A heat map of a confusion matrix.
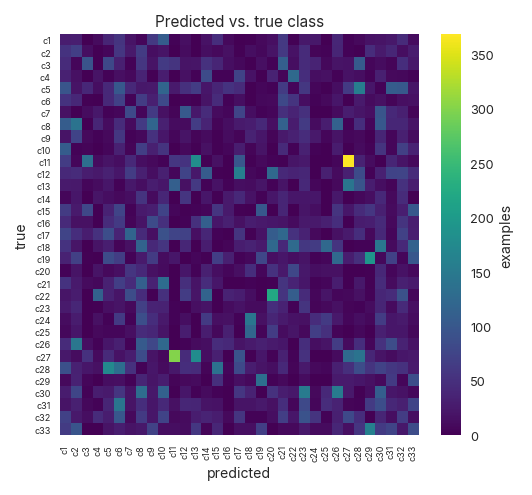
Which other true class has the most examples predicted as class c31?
c5
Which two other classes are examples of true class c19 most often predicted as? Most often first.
c29, c26
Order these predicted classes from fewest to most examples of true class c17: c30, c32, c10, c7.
c30, c32, c10, c7
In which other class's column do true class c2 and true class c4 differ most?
c22
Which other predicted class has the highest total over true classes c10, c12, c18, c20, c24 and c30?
c8
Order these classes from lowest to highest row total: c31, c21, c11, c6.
c6, c21, c31, c11
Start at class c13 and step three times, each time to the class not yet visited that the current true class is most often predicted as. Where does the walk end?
c3
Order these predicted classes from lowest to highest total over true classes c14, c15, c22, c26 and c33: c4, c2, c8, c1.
c4, c1, c8, c2
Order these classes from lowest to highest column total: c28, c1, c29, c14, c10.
c29, c14, c28, c1, c10
